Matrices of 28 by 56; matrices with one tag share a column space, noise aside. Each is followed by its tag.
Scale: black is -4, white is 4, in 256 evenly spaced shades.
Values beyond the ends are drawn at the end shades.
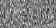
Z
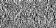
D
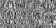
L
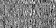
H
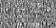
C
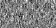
D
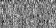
H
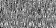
C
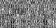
H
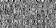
H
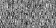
L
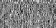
H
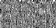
H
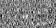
Z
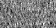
C
